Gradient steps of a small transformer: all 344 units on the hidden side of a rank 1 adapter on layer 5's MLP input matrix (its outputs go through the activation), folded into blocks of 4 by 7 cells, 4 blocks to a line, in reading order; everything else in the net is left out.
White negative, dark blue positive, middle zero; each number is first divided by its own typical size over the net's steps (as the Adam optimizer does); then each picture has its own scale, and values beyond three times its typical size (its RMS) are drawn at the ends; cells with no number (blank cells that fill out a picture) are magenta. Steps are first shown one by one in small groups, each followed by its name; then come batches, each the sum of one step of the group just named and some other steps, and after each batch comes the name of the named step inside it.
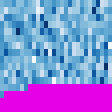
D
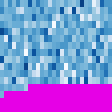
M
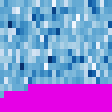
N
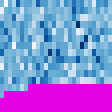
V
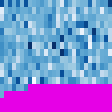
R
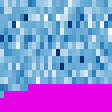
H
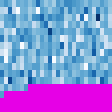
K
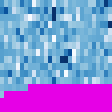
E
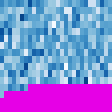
M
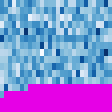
H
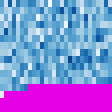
H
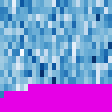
E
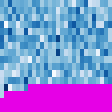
H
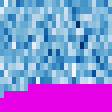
V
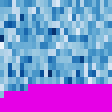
N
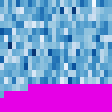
M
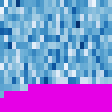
V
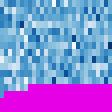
N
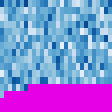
R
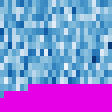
M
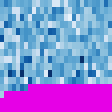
N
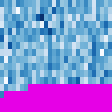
K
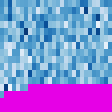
K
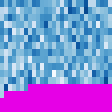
K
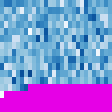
N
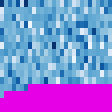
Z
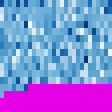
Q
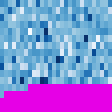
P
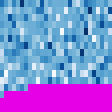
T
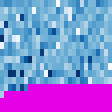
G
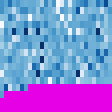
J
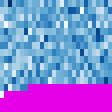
J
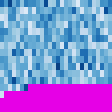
Z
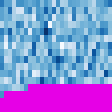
P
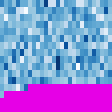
P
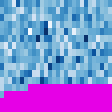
P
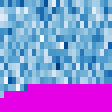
T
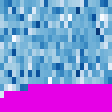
J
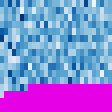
G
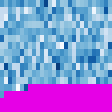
G
